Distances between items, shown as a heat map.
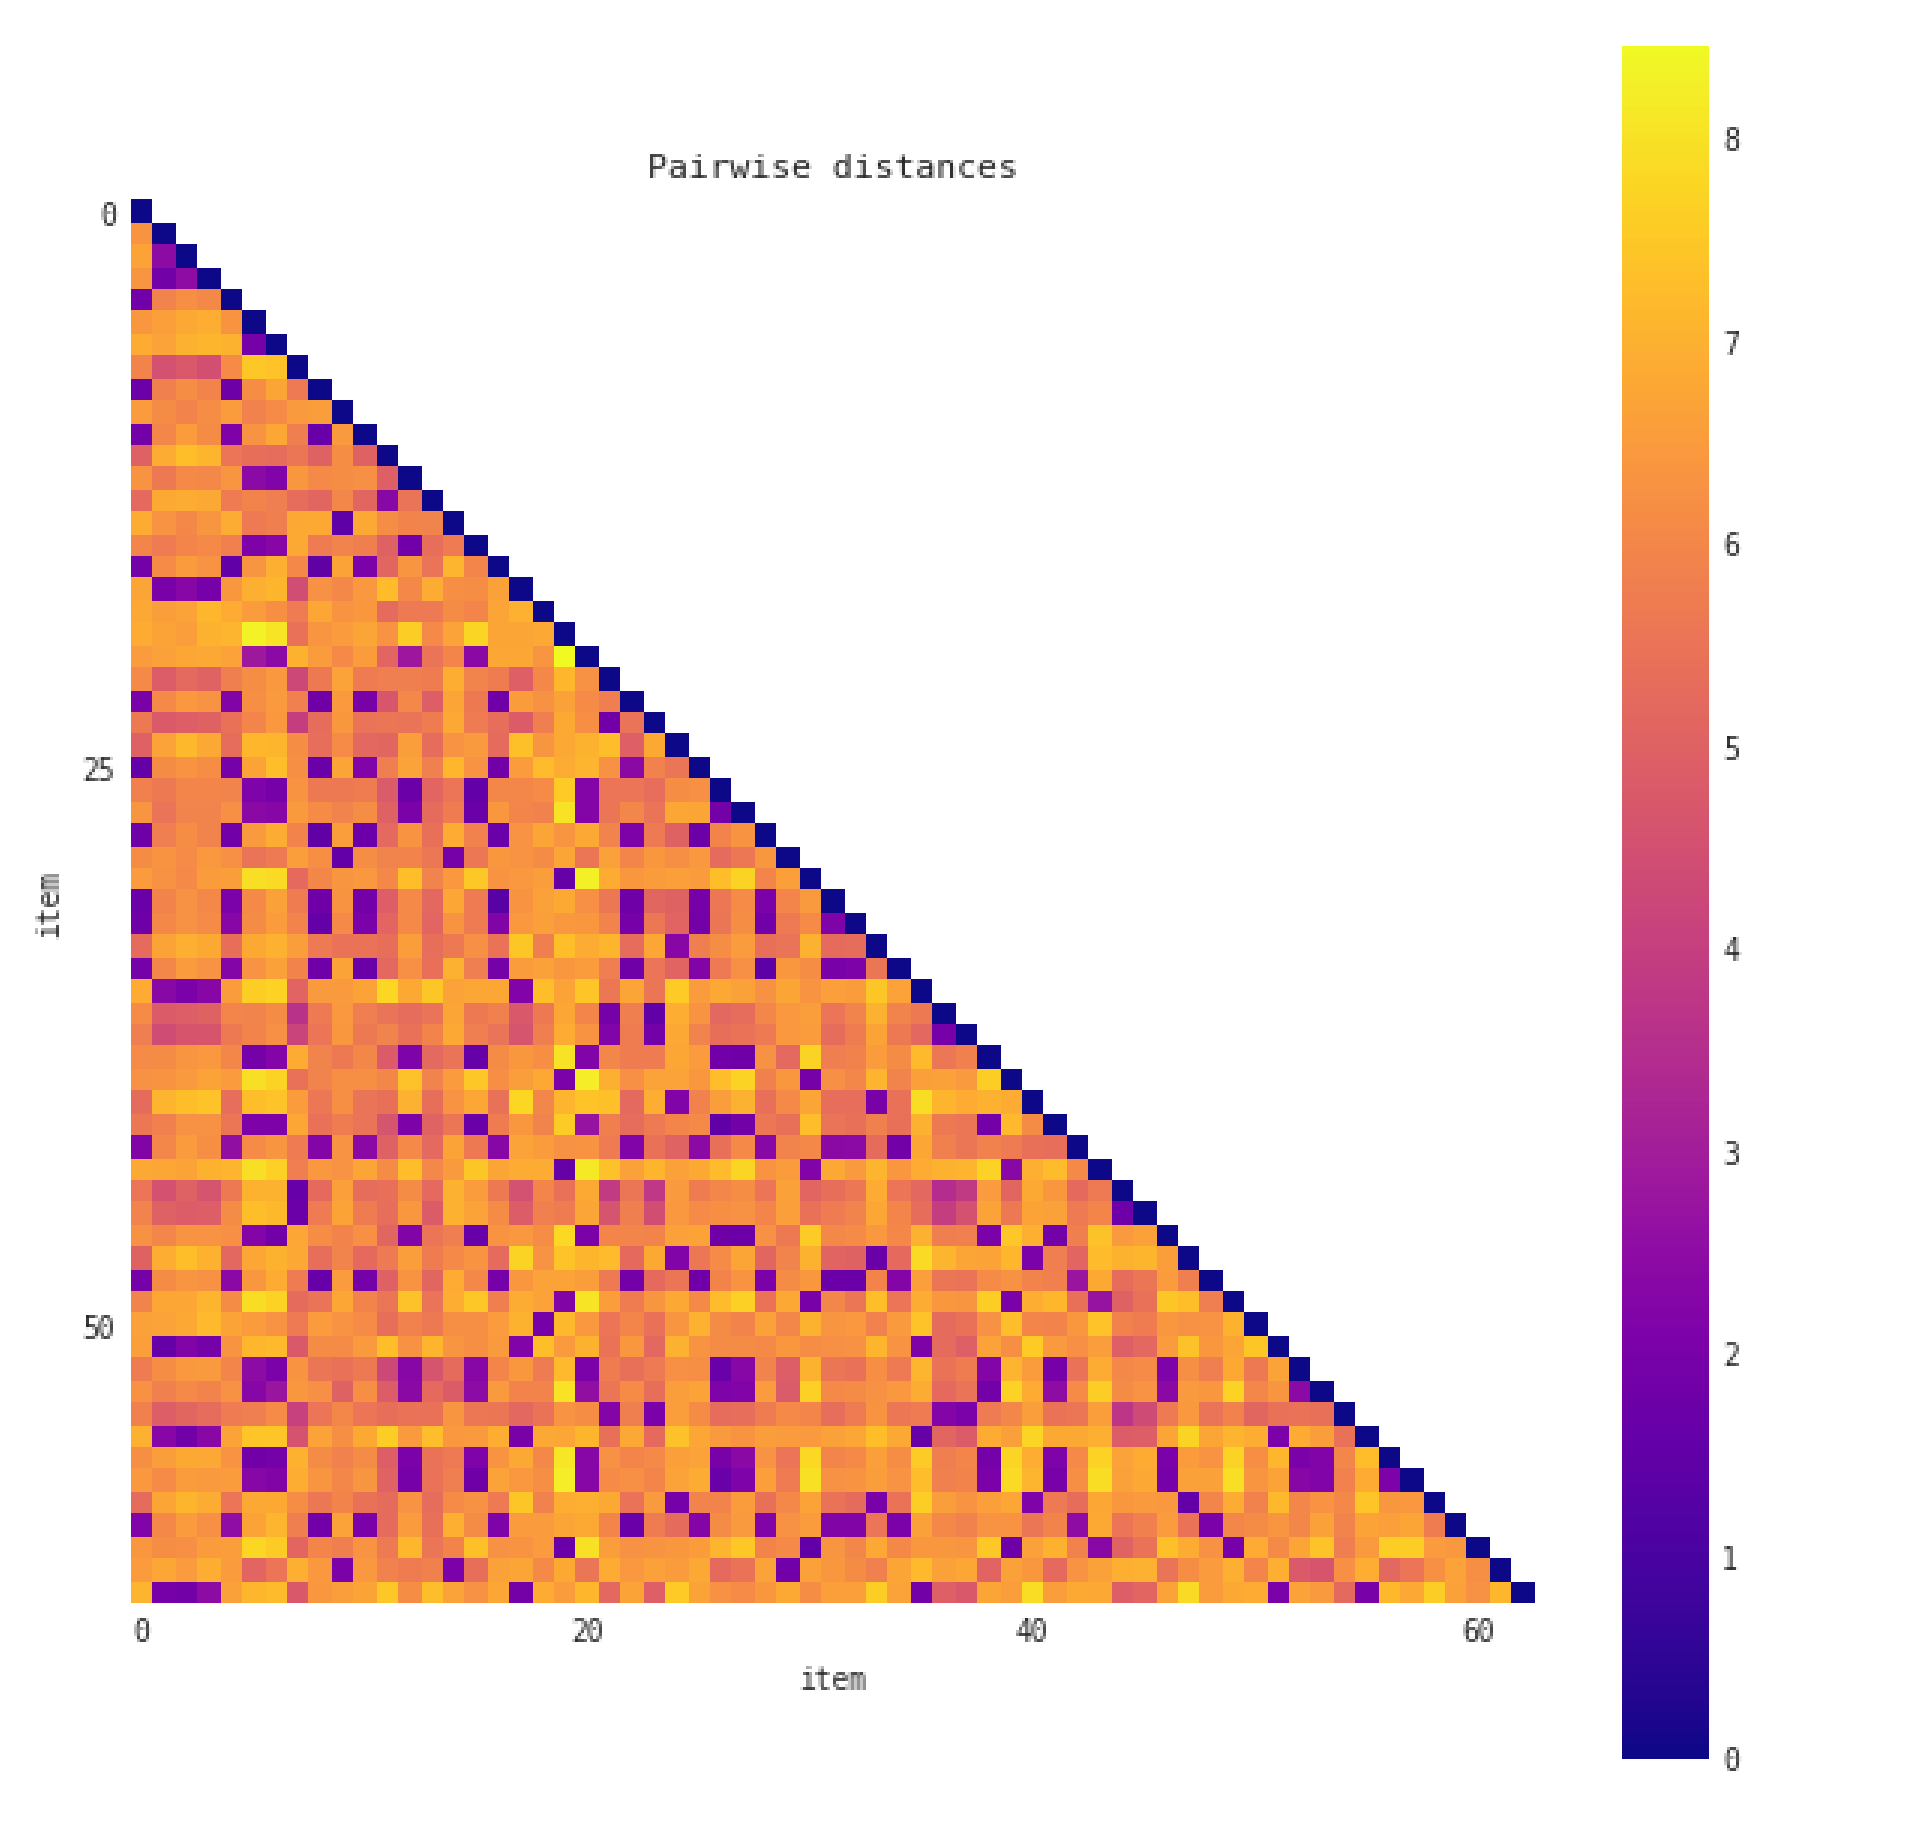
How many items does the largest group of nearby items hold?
14
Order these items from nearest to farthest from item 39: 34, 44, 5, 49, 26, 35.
49, 44, 34, 35, 26, 5
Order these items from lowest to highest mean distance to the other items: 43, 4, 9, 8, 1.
8, 4, 1, 9, 43
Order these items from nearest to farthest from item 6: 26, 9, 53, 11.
26, 53, 11, 9
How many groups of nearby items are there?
10
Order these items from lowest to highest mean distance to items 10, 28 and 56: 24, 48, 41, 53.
48, 41, 53, 24
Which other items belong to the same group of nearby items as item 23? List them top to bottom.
21, 36, 37, 54
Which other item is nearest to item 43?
19
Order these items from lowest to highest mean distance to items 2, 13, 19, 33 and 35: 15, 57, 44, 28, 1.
1, 44, 28, 15, 57
